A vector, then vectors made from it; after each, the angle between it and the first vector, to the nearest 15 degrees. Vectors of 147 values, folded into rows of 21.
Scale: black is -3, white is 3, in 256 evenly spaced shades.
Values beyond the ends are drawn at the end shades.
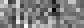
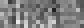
30 degrees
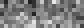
90 degrees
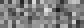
75 degrees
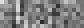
45 degrees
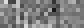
15 degrees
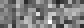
75 degrees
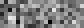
135 degrees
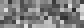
60 degrees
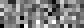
45 degrees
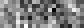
45 degrees
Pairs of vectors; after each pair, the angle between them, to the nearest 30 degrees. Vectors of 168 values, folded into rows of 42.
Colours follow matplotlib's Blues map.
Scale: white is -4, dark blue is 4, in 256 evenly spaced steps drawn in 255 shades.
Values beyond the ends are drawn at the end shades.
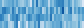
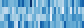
150 degrees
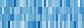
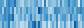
30 degrees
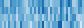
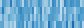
90 degrees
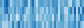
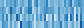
120 degrees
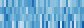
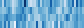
90 degrees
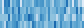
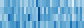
60 degrees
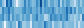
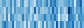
90 degrees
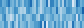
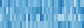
90 degrees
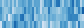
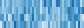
30 degrees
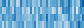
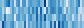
120 degrees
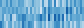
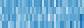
120 degrees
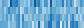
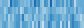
30 degrees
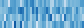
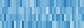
150 degrees
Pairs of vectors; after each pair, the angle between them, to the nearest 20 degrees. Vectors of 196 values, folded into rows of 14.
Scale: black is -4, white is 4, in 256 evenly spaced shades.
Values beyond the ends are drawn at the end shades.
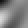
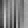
80 degrees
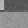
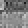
40 degrees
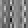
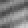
80 degrees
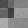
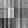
140 degrees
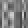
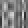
20 degrees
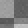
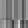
80 degrees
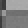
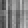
60 degrees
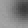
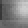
160 degrees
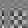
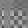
160 degrees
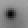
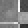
100 degrees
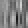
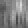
60 degrees
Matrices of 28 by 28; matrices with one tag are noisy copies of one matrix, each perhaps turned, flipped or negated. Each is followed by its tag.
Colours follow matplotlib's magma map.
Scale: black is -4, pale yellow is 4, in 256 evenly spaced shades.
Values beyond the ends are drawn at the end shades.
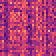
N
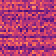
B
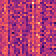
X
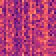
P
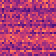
P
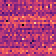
X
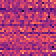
P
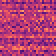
B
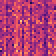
P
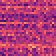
P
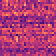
X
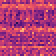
N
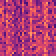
P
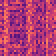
N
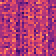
X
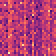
P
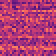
B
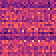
X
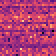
P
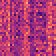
N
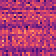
N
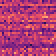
P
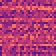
B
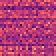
B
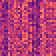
X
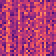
B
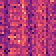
N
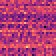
P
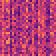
B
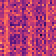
N
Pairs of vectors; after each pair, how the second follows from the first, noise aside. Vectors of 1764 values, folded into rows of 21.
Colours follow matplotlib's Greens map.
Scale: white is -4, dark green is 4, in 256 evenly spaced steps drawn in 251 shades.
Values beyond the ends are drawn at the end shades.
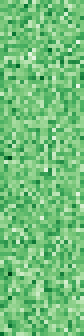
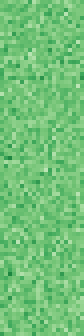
shrunk.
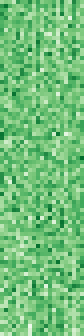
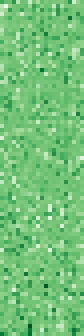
negated, partly zeroed.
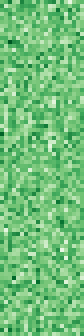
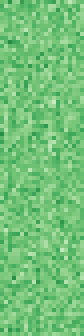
shrunk.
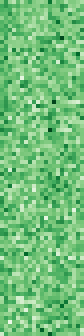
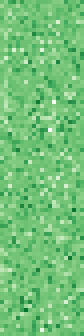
negated, partly zeroed.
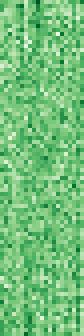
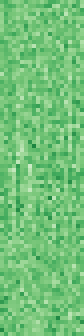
wrapped around, negated, shrunk.
